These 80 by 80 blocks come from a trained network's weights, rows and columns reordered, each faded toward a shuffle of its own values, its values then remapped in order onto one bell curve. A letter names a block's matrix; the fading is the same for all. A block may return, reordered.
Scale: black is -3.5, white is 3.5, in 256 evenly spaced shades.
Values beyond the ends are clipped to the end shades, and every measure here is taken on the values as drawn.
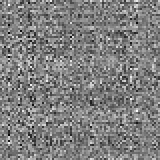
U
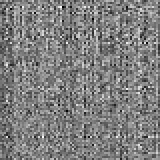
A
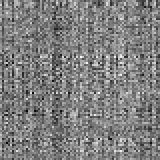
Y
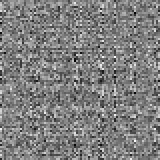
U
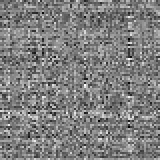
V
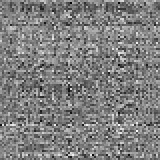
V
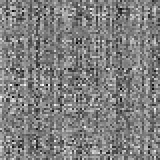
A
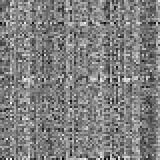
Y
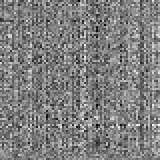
A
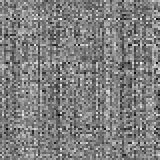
Y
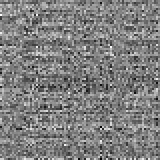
V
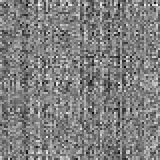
A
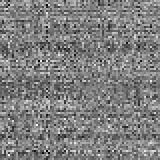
V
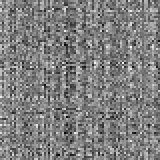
A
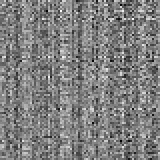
Y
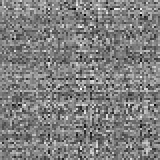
V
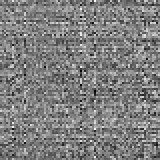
V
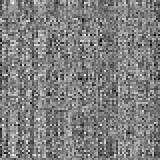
A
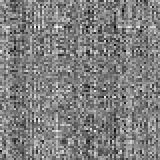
A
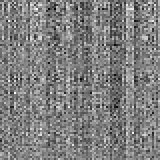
Y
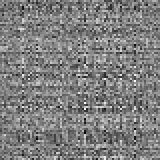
V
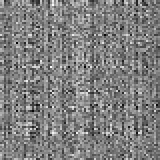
Y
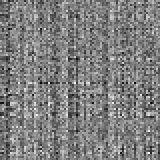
Y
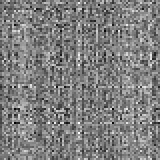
Y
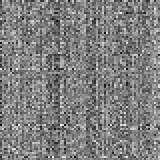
A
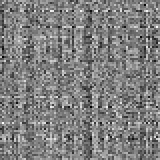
A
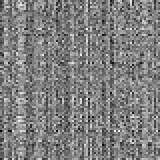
Y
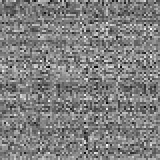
V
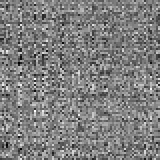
U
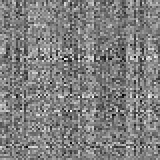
A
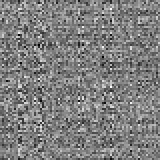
U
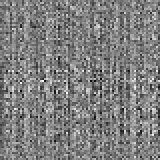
Y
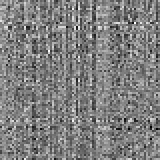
Y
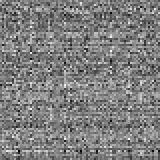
V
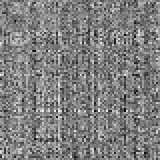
A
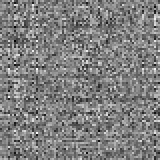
U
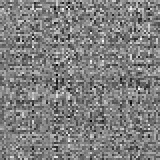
U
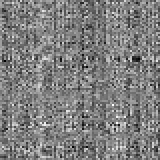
A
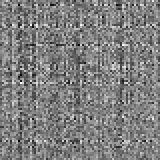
A
